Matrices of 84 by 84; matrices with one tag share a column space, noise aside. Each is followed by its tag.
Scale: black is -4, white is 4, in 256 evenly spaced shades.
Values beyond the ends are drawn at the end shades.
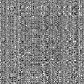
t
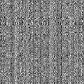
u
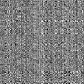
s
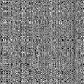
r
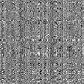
r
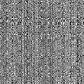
u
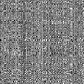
r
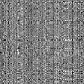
r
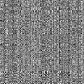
s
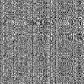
u
